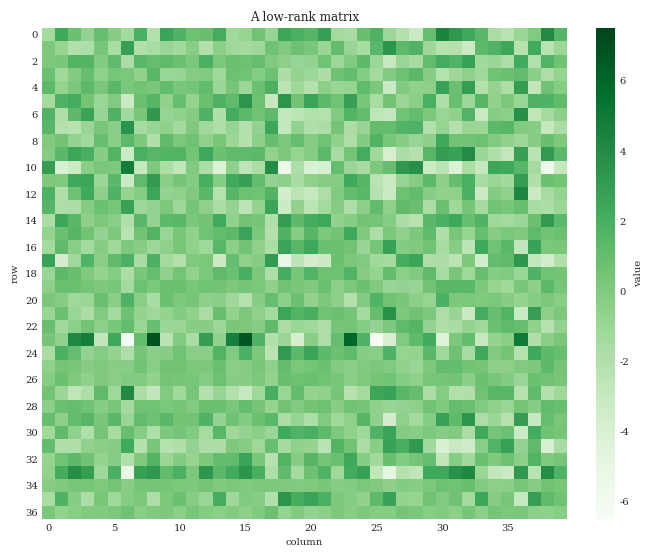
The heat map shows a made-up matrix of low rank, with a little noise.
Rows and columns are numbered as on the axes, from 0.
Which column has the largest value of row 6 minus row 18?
36
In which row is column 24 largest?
33
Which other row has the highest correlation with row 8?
20
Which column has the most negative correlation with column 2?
6
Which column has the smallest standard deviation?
11
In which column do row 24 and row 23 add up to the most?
15
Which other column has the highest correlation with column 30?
9
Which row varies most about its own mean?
23
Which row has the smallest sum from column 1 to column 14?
10
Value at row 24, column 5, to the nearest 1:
-1
